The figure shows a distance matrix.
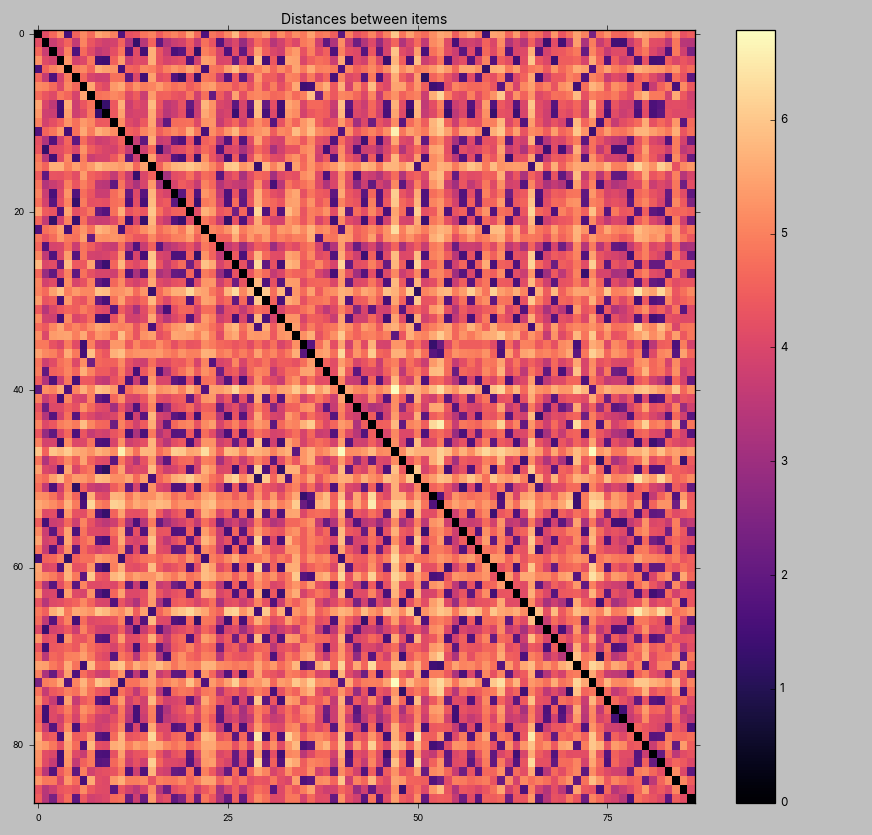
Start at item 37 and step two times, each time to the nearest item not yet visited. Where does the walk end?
7
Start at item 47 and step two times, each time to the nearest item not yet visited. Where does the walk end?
67
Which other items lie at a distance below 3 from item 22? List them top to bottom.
0, 4, 11, 40, 59, 73
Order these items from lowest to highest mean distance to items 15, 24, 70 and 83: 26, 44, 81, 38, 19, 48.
48, 38, 44, 19, 81, 26
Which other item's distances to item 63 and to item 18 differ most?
30
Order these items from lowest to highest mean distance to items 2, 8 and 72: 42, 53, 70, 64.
42, 64, 70, 53
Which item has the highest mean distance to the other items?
47
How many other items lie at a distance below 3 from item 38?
10
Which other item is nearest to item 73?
11
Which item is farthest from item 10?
53
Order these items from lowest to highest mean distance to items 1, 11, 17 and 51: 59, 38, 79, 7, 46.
38, 59, 46, 7, 79
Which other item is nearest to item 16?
13
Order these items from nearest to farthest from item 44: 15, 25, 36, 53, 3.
25, 3, 15, 36, 53
